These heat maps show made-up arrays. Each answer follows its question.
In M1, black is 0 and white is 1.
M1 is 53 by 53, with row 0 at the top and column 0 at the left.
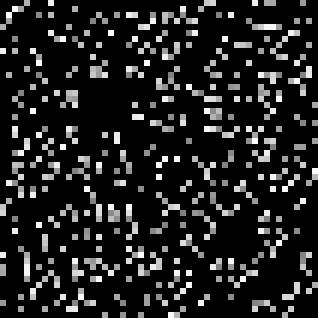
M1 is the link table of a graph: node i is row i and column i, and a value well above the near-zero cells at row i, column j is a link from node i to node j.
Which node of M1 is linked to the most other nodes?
node 12
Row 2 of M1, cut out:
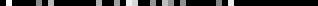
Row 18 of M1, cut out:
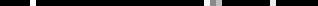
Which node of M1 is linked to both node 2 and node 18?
node 36
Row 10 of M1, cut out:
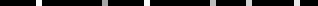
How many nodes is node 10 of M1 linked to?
6
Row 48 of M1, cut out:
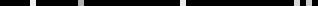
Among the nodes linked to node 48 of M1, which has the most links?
node 49
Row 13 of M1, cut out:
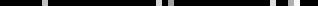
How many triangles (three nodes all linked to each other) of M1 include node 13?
2
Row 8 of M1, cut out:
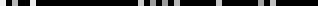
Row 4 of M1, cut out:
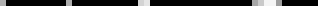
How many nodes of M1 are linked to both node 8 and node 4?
4
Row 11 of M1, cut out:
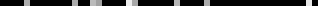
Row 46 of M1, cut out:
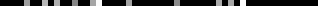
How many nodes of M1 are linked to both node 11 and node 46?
6
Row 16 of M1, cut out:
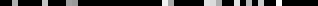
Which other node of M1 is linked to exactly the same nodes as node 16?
node 21
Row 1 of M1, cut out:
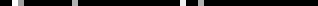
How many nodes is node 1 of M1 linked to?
5
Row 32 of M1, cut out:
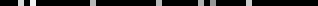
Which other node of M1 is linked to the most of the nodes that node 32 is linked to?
node 27
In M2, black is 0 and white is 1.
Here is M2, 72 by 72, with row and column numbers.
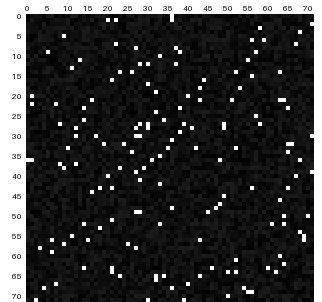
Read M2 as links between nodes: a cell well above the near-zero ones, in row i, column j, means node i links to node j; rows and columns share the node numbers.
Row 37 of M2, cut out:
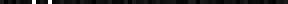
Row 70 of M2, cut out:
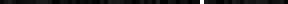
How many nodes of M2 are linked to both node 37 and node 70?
0
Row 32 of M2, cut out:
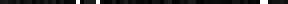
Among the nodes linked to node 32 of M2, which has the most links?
node 65
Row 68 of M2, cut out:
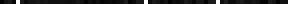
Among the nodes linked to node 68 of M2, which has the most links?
node 36
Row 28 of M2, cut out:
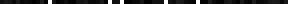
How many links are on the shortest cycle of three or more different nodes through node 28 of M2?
3
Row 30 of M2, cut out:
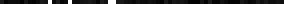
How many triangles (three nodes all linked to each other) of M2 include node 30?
2
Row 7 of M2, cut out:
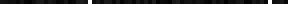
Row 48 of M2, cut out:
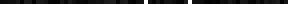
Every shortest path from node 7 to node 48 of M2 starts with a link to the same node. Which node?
node 22
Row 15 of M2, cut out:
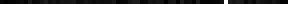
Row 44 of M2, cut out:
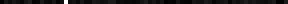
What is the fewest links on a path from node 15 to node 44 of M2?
5
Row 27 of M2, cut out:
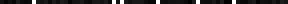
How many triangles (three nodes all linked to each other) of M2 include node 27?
2
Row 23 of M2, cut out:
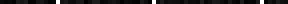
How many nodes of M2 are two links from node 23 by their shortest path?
8
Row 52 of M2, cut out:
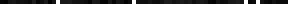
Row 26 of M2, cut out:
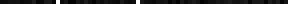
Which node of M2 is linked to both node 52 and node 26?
node 14
